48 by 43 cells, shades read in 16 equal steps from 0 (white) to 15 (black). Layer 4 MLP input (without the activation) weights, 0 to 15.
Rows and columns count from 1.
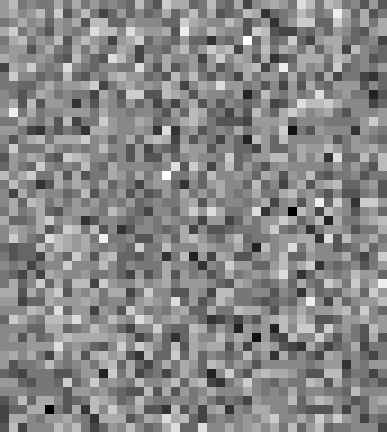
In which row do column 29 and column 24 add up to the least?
24
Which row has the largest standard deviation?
46
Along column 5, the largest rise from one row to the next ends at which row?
29
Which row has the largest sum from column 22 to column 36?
26
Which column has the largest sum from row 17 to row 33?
15
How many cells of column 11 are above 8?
12
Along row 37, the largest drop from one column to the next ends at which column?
32
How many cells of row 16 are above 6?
26
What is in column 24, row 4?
4
